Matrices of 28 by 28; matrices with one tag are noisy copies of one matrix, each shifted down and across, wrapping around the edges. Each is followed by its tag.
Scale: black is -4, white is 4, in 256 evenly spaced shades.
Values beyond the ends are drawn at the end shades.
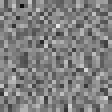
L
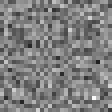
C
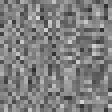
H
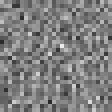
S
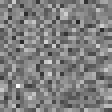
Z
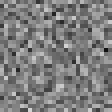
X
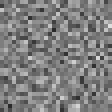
Z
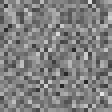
L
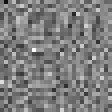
H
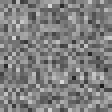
C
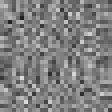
H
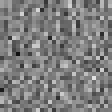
S
